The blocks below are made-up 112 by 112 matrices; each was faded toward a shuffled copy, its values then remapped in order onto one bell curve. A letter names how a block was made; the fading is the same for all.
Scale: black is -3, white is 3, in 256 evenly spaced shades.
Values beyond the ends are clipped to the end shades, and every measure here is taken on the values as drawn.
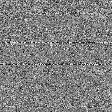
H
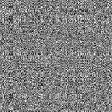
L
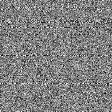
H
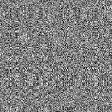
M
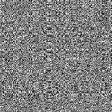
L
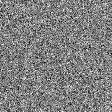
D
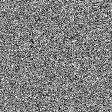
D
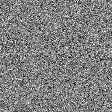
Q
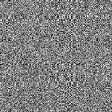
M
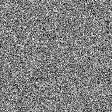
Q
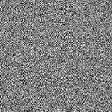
M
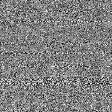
H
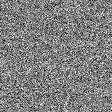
Q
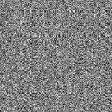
M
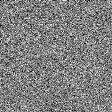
D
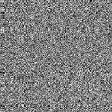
M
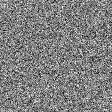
Q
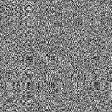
L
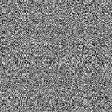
L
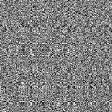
M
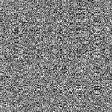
M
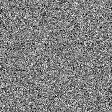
D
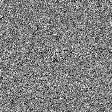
D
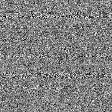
H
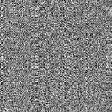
L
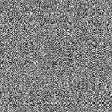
M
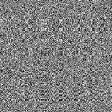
L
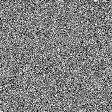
D
